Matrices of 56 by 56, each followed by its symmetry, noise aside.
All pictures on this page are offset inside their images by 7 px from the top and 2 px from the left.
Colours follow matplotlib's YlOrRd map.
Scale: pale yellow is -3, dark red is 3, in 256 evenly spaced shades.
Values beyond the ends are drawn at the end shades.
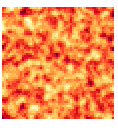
no symmetry.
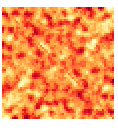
same after a half turn.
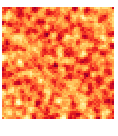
symmetric across the other diagonal.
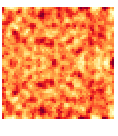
mirrored top to bottom.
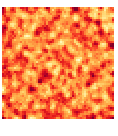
symmetric across the other diagonal.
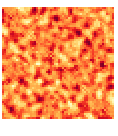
symmetric across the other diagonal.
